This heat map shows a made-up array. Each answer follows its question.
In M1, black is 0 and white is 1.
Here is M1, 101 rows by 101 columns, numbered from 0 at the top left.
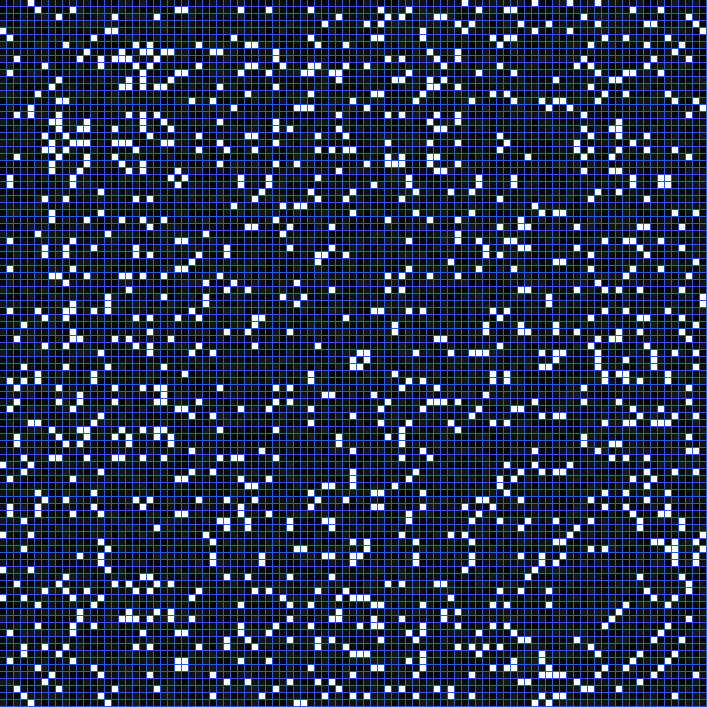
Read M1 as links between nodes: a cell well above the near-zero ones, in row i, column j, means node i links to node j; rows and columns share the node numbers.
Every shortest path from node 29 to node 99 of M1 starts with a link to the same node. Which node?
node 76
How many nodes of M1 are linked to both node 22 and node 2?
7
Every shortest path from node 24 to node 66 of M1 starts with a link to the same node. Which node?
node 20
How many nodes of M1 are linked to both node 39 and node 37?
0
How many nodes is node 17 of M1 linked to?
10
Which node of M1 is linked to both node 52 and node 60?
node 93
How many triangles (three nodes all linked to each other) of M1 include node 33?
1
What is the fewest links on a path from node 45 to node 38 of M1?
2
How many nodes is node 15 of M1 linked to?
9
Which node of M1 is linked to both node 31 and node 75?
node 74
